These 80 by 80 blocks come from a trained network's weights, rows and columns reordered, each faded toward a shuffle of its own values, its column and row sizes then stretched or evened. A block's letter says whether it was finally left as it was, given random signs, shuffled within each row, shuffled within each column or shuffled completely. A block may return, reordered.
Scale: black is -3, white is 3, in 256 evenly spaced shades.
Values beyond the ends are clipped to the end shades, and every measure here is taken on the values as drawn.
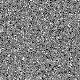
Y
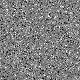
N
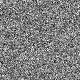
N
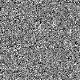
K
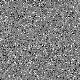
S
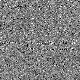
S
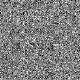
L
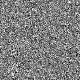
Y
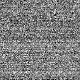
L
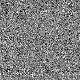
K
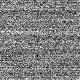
S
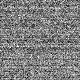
S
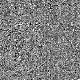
L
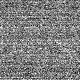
S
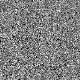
K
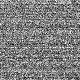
S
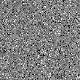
L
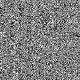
L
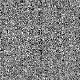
L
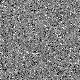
Y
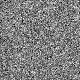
N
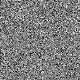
K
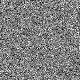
S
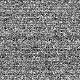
L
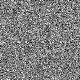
S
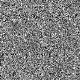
K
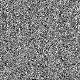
Y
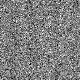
Y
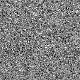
S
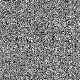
L
